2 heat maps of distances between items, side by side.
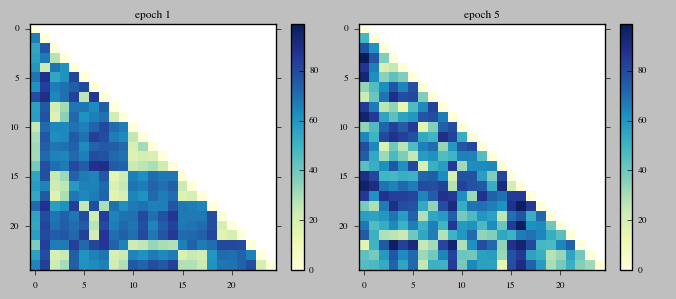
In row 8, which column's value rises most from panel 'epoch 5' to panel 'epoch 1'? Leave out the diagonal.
4
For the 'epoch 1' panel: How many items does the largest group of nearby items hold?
9
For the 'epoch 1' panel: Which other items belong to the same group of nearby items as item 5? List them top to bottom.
7, 18
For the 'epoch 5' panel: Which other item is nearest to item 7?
0
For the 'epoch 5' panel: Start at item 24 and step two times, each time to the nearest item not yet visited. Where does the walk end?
6
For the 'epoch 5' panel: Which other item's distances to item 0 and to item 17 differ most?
22
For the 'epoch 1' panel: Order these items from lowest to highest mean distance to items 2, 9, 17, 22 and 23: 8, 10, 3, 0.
8, 3, 0, 10
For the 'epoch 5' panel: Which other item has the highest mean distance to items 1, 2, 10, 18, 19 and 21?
16
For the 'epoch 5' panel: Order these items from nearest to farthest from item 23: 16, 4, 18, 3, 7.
7, 18, 4, 3, 16
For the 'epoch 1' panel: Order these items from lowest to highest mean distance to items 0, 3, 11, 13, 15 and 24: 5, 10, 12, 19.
10, 12, 5, 19
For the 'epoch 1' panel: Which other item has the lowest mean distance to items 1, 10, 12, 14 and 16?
13
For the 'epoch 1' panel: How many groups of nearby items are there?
5
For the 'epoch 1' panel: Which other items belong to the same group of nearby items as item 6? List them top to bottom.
19, 20, 21
